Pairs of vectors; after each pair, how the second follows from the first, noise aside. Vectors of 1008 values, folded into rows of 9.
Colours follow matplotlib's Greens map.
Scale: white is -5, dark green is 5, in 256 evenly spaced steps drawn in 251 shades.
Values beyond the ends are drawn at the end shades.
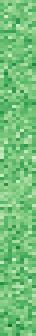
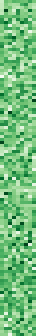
wrapped around, negated, scaled up.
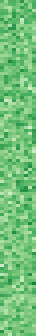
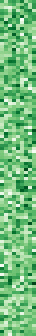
scaled up.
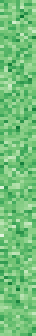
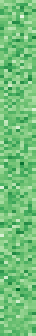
sign-scrambled.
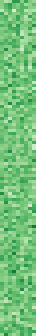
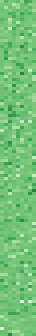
wrapped around, negated, partly zeroed.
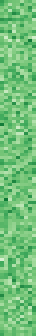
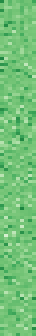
wrapped around, partly zeroed.
